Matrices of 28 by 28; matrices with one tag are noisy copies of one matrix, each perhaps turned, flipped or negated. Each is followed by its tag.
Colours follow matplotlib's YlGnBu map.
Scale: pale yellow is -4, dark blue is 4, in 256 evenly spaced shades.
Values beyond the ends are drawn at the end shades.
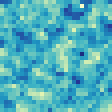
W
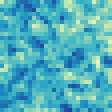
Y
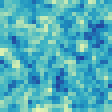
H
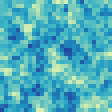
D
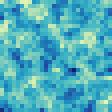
W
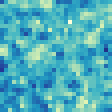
Y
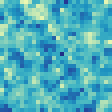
W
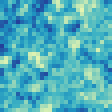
Y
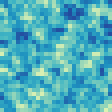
W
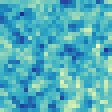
Y
